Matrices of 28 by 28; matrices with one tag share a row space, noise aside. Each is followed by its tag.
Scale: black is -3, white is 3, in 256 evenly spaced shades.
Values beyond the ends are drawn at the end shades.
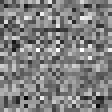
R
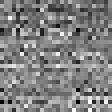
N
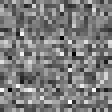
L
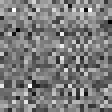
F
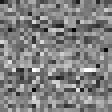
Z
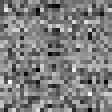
N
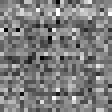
R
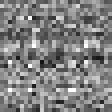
Z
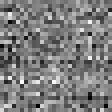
N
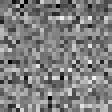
N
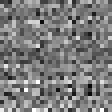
N
